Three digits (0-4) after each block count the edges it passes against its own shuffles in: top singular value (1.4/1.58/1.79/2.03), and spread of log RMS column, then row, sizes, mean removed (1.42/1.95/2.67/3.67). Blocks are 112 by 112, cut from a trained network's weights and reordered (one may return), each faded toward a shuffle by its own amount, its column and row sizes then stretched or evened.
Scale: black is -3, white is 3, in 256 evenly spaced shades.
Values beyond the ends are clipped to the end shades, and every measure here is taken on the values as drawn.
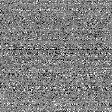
2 1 3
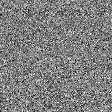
0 0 2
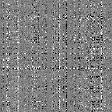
3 4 3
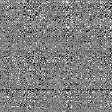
2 3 3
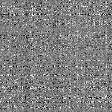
0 1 4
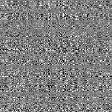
4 2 4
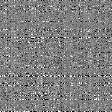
2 2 4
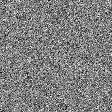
0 0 0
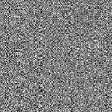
4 3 2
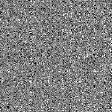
1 3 2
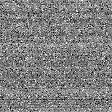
2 0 0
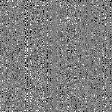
0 4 2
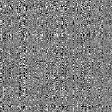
4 4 3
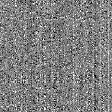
2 2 1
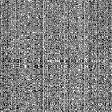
4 0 3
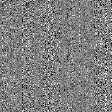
1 4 0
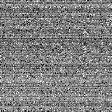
4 1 0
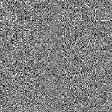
4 3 1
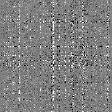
3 4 3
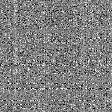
1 0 3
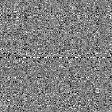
3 2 3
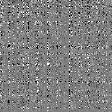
1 4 4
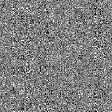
3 3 2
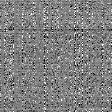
2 4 0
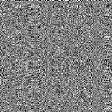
4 3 2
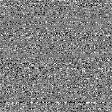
1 0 4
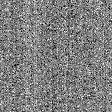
1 0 0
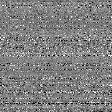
2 1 4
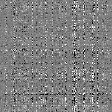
3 4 3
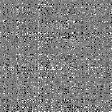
1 3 4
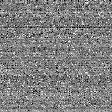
2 0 2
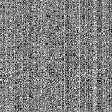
4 0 3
